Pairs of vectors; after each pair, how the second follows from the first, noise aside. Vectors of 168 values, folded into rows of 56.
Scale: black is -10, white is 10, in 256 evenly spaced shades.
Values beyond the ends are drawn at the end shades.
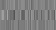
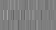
partly zeroed.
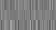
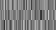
wrapped around, negated, scaled up.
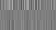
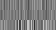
reversed, scaled up.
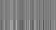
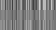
reversed, scaled up.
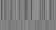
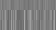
reversed, negated.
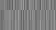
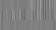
wrapped around, partly zeroed.
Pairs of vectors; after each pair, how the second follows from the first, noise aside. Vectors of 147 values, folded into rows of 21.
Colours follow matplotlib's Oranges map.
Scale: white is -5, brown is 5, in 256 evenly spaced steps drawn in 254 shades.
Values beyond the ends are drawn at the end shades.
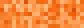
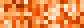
negated, scaled up.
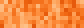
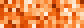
negated, scaled up.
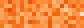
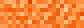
sign-scrambled.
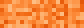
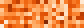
negated, scaled up.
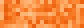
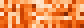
wrapped around, scaled up.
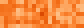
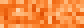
copied.
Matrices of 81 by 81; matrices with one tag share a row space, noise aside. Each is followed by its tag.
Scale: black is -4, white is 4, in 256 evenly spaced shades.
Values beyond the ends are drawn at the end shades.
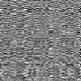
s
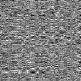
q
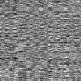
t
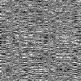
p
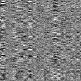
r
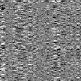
r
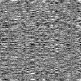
q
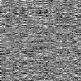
p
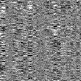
r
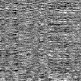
t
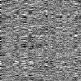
p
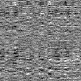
t
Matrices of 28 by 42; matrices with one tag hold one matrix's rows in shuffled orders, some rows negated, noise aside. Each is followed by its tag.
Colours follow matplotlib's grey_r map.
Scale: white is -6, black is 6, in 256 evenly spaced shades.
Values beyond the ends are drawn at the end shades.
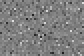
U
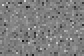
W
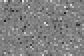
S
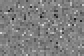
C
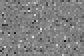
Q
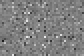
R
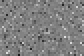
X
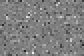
W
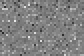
Q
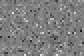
C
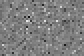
R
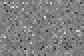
S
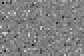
Q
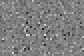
R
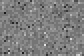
S
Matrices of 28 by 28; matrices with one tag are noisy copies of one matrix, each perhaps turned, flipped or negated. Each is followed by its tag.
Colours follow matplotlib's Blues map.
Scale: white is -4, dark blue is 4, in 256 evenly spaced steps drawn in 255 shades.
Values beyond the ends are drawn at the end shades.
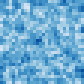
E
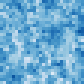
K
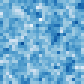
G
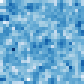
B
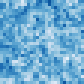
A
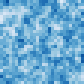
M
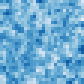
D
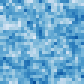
A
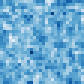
E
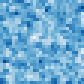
B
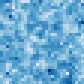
M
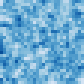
D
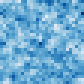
D
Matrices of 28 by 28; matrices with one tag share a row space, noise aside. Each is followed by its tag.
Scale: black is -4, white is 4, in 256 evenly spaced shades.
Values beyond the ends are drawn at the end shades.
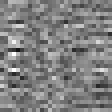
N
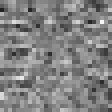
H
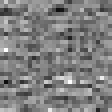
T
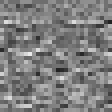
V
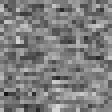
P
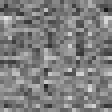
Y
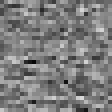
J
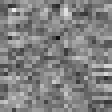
N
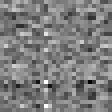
Y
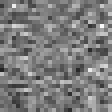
H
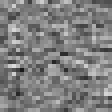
N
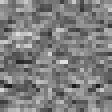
V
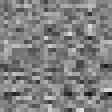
Y
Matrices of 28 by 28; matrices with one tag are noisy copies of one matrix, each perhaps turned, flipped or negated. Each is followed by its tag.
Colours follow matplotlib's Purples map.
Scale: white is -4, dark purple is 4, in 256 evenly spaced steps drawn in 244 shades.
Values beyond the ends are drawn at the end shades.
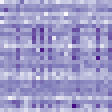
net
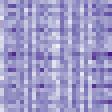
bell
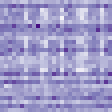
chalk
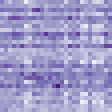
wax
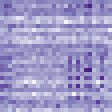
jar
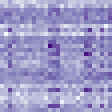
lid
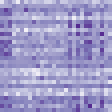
jar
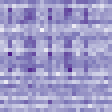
chalk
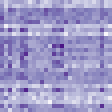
lid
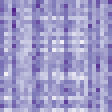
net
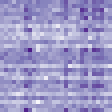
wax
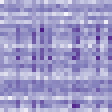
net
